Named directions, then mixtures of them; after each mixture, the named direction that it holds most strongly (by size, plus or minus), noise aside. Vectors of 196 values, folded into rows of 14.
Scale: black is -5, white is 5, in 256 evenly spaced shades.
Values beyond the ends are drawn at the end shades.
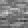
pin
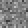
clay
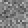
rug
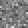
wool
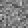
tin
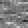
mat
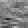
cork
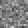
wool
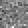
wool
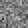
tin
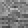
pin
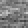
pin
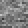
pin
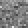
wool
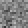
clay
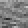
cork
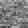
cork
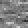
mat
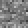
clay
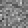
tin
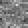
mat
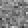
wool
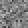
clay
